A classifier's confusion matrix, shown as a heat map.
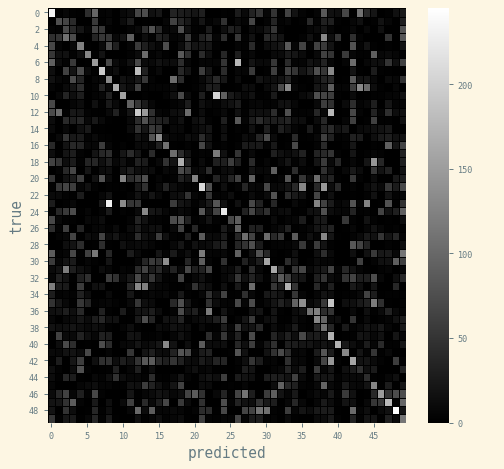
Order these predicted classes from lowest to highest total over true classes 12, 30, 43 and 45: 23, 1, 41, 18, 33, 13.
23, 41, 18, 1, 33, 13
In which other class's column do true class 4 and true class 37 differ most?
33
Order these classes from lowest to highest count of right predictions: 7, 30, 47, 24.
30, 47, 7, 24
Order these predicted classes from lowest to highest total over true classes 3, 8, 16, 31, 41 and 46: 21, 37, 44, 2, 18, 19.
44, 37, 18, 21, 19, 2
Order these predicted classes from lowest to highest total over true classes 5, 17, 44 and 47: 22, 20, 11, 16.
20, 22, 16, 11
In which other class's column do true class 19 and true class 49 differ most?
31
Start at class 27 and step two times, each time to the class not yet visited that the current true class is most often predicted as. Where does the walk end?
26
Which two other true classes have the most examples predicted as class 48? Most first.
30, 46
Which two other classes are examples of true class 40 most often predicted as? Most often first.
16, 21
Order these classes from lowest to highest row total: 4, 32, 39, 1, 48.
1, 39, 4, 32, 48
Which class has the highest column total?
38
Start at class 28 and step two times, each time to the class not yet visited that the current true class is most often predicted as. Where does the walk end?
39
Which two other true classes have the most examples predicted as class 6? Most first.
29, 0
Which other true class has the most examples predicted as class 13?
12
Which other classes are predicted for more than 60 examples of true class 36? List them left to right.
18, 22, 37
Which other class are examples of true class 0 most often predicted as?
43
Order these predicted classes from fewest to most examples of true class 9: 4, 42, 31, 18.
18, 31, 4, 42
